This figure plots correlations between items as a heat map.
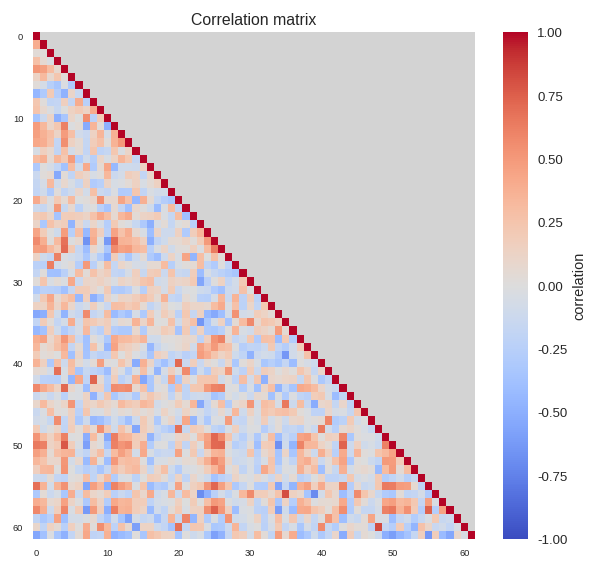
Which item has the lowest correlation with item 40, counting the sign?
14
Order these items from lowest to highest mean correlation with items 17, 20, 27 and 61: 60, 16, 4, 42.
4, 42, 16, 60
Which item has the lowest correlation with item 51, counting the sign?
61
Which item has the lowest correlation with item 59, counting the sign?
13
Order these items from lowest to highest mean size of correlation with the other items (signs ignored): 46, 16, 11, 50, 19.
46, 19, 16, 11, 50
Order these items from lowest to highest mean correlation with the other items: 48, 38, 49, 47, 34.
34, 47, 48, 38, 49
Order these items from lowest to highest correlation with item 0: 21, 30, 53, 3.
21, 30, 53, 3
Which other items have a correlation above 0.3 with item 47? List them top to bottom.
3, 21, 27, 41, 59
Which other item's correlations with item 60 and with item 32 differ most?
48
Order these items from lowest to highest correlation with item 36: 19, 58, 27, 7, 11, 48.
58, 11, 48, 27, 19, 7
